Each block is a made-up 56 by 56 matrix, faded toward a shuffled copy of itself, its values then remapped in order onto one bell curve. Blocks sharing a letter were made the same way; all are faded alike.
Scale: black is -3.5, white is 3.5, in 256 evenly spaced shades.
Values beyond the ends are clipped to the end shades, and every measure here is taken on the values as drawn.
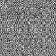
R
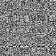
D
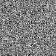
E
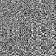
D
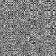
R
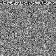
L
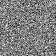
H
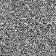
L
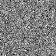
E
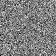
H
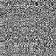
D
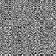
R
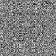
D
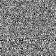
L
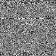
L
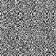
D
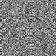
D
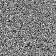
H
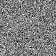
H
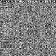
D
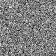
H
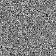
E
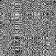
R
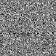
L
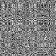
R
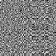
R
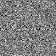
L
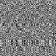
R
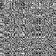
R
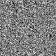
E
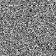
E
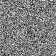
H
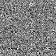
E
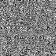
L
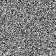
H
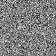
E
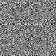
D
